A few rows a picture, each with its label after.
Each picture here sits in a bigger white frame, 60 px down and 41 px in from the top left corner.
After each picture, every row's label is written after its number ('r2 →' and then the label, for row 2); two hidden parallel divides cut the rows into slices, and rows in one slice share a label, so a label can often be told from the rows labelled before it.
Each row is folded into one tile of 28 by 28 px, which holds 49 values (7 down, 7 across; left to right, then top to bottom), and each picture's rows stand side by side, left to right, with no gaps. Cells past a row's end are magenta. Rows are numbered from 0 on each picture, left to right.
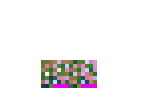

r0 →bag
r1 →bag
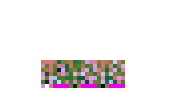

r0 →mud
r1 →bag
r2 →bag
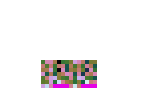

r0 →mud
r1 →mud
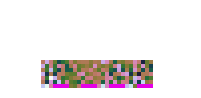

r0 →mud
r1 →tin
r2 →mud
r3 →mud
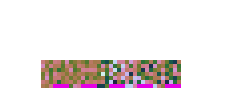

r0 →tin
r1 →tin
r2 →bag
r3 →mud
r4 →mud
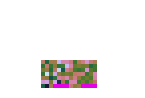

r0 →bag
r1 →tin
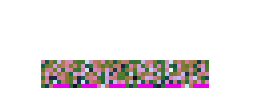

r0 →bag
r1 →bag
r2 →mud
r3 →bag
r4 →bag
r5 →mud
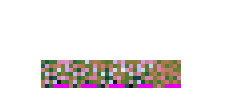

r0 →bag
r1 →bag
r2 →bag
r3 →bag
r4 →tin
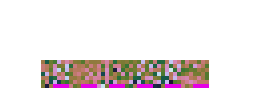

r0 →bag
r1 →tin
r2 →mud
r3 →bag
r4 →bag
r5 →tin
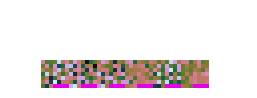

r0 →bag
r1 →mud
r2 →mud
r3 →tin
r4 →bag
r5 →tin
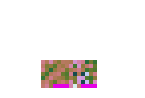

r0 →tin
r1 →mud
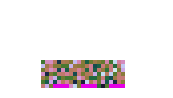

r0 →mud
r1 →mud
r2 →bag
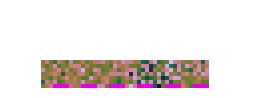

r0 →tin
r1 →tin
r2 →tin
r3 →mud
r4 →bag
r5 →tin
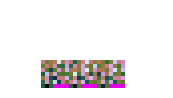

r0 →bag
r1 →bag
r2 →bag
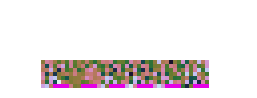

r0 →mud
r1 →tin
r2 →mud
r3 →mud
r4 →mud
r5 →bag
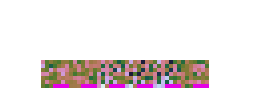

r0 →tin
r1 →tin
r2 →mud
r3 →mud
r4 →mud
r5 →tin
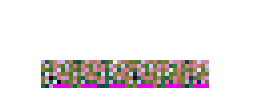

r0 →bag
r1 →bag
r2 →bag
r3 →bag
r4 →bag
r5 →bag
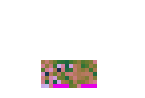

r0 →mud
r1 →tin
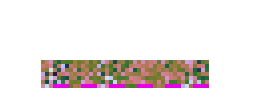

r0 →mud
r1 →tin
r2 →mud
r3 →tin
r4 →tin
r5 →mud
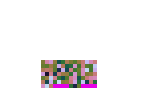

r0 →mud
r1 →bag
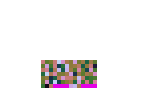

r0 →bag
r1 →mud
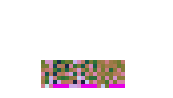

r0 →mud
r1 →mud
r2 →tin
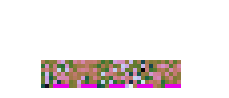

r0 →bag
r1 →tin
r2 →bag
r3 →mud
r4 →tin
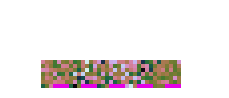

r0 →tin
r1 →bag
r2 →bag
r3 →mud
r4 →tin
